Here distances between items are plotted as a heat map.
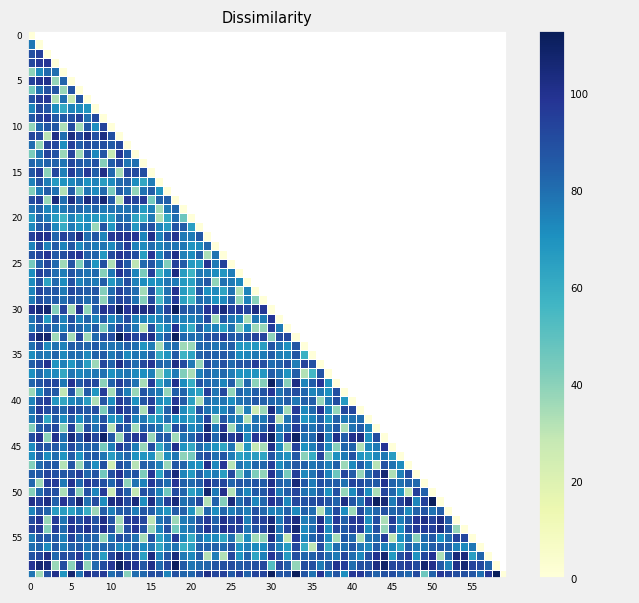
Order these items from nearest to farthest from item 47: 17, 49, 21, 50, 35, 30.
50, 17, 21, 35, 49, 30
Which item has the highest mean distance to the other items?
30
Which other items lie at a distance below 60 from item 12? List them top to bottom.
1, 49, 59
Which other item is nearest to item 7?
5
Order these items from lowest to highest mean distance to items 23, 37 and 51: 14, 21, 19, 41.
19, 14, 41, 21
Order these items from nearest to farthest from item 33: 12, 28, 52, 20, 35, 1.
52, 20, 35, 28, 12, 1
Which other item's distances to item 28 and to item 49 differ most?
41
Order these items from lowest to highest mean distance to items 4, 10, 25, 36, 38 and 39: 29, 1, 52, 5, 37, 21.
21, 52, 37, 29, 1, 5
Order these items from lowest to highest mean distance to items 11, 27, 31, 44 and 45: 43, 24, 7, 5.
43, 24, 7, 5
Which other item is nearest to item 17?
4
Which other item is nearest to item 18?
11
